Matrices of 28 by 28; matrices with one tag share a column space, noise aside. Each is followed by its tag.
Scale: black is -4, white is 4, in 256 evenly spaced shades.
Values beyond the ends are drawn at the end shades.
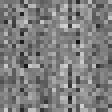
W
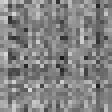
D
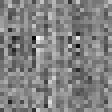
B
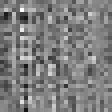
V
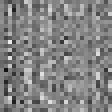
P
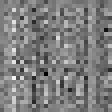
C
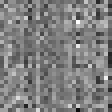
W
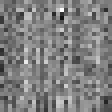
V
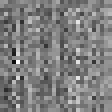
C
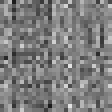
D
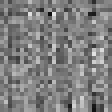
V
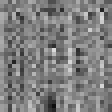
V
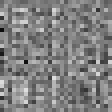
C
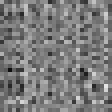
P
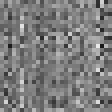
B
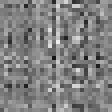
D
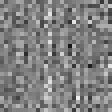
W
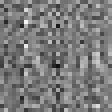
W
